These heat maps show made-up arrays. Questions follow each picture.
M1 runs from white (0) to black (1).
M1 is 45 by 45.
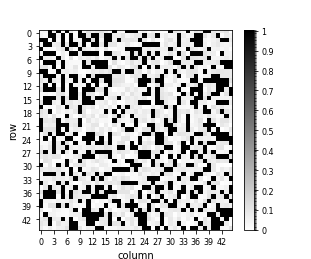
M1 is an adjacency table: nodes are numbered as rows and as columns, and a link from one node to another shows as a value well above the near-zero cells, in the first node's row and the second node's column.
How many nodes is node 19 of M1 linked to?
7
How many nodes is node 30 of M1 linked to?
12
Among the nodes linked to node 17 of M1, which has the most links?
node 36
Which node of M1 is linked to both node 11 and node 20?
node 39
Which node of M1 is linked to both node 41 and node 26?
node 22
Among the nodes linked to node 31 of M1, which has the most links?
node 7
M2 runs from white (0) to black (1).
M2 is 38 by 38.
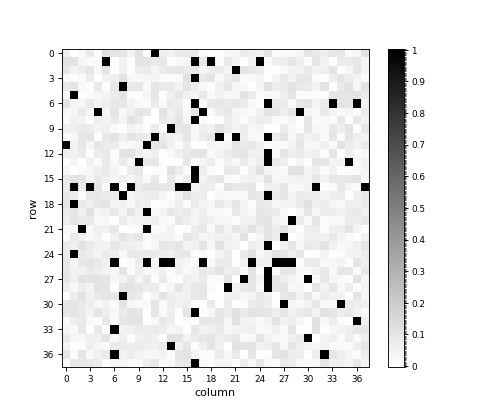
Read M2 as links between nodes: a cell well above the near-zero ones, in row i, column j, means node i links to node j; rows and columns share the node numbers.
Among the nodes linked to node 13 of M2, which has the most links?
node 25
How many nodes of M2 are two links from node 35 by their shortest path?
2
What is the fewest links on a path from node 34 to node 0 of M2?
6
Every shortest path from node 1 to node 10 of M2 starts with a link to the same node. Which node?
node 16
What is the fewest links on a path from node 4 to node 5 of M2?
7
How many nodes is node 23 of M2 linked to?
1
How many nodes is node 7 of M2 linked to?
3
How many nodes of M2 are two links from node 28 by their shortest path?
8
